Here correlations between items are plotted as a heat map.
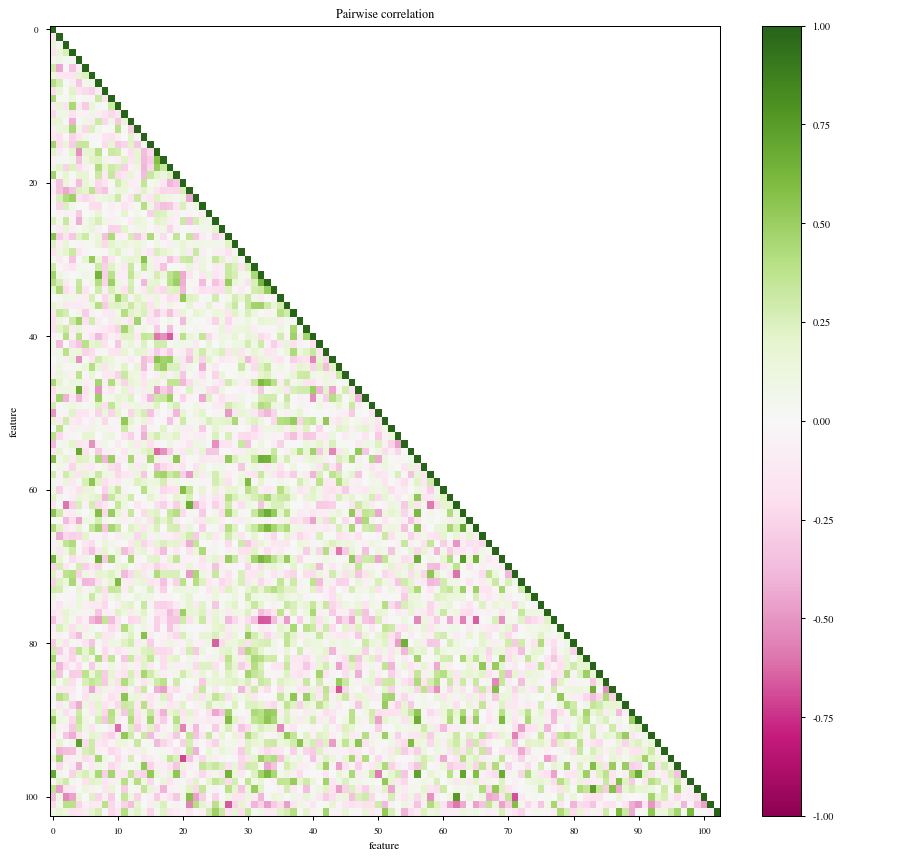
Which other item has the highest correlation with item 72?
10
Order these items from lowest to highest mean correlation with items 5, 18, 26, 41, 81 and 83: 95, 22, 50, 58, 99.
22, 50, 95, 58, 99
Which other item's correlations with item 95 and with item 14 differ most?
20
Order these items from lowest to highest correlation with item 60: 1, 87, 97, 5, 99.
1, 87, 97, 5, 99
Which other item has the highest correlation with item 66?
83
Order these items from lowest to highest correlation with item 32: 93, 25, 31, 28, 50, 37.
50, 25, 37, 93, 28, 31
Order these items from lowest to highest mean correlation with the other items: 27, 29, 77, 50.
77, 50, 29, 27
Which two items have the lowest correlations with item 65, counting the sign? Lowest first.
77, 101
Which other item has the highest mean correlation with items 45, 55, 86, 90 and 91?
4
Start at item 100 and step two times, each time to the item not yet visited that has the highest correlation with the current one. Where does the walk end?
21
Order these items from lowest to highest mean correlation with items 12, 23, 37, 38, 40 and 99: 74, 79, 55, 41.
41, 74, 79, 55
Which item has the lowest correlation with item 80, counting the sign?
25
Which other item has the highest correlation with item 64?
48
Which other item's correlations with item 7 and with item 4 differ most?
47
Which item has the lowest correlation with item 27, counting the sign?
101
